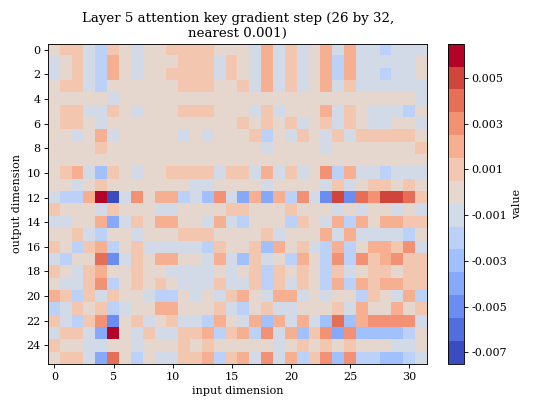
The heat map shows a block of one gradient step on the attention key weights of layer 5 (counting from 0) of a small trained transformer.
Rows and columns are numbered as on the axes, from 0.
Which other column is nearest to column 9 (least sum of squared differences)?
10
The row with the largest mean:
12
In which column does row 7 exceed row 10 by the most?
4
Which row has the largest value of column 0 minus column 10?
20
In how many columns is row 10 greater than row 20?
12
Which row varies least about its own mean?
9
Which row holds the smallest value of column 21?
23
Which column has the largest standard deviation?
5
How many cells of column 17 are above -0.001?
18
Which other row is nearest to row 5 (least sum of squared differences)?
15
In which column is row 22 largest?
24
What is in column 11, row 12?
-0.002
